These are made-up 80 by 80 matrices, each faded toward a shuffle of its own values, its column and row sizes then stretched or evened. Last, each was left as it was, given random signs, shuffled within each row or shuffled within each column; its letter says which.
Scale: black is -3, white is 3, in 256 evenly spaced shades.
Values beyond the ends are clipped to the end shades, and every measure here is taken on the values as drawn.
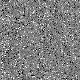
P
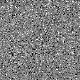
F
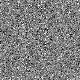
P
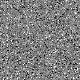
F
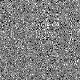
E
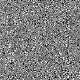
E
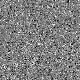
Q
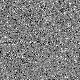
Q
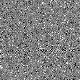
E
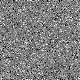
Q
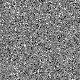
P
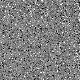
P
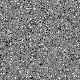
P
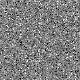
P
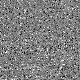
Q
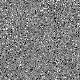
P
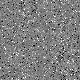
P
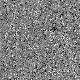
P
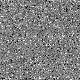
Q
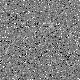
Q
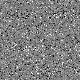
Q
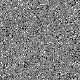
E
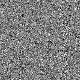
P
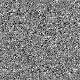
Q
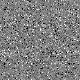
F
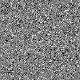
F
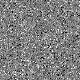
F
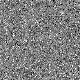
P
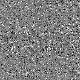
F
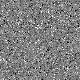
Q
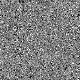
F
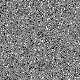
P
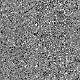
E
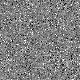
F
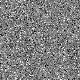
P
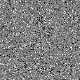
F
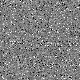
Q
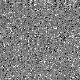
E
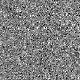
E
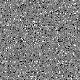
E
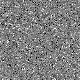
Q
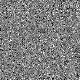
F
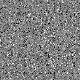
F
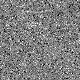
Q
